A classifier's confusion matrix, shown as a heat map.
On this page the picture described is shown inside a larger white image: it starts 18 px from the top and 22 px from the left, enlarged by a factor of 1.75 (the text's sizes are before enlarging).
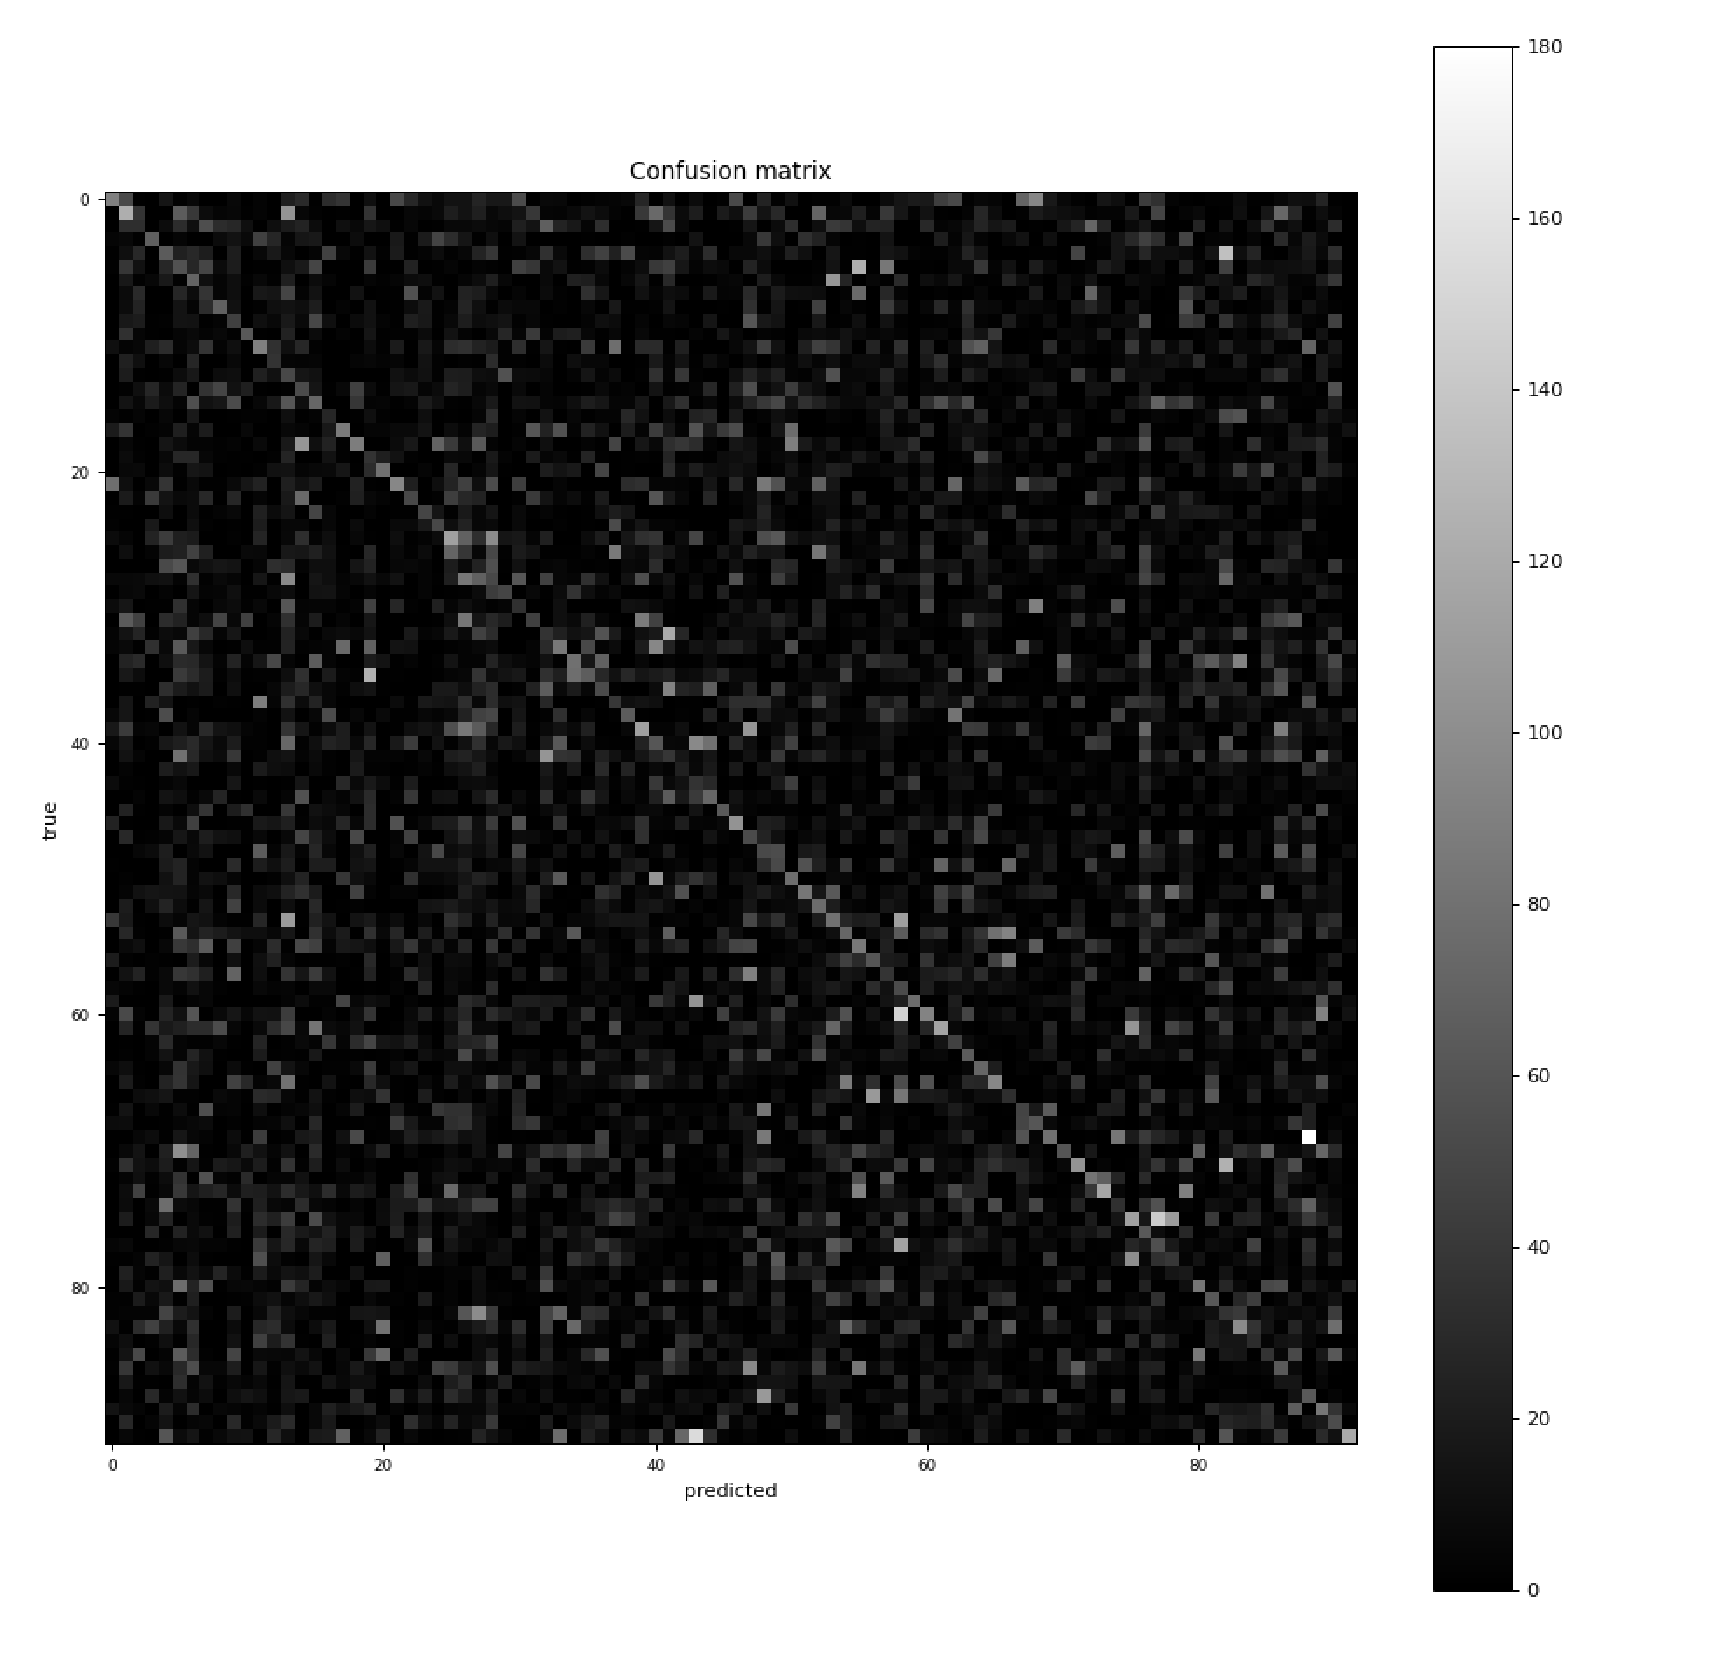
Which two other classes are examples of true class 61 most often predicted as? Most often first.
75, 15
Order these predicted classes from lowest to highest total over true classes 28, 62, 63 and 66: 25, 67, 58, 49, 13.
67, 25, 49, 13, 58
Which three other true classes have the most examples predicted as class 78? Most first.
75, 51, 61
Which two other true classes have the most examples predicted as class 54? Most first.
65, 83
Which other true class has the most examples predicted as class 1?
31
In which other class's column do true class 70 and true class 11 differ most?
5
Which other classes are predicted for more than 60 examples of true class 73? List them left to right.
25, 55, 79
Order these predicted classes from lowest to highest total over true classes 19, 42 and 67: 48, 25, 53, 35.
53, 35, 25, 48
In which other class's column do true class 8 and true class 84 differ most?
79
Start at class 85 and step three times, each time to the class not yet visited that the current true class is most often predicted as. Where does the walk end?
55
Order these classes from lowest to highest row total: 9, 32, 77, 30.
30, 9, 32, 77
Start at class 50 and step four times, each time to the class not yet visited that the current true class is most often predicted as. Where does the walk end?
89
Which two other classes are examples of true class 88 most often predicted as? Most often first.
48, 69
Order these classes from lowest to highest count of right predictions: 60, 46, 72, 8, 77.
77, 8, 72, 60, 46
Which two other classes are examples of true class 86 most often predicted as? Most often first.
47, 55
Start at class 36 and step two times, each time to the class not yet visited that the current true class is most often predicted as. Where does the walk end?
32
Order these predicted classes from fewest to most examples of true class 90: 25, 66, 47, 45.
66, 47, 25, 45
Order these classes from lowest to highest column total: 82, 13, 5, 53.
53, 82, 5, 13
